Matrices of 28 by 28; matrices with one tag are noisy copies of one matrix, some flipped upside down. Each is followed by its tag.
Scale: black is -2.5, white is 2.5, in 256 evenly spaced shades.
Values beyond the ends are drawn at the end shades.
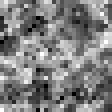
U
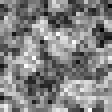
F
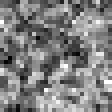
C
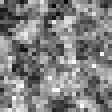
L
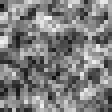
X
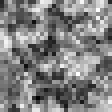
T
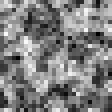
F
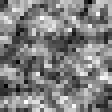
X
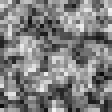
F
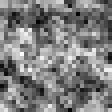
U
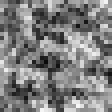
T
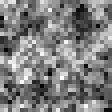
U
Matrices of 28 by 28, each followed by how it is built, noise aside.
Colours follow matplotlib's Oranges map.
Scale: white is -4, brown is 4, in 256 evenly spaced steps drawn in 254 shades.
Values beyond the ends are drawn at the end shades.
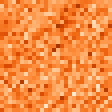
Hankel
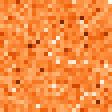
sparse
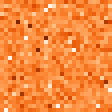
sparse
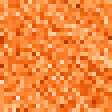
Toeplitz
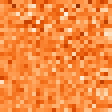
upper triangular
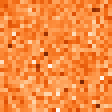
sparse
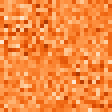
block diagonal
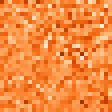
upper triangular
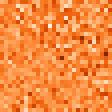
upper triangular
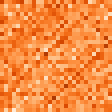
Hankel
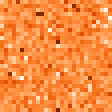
sparse
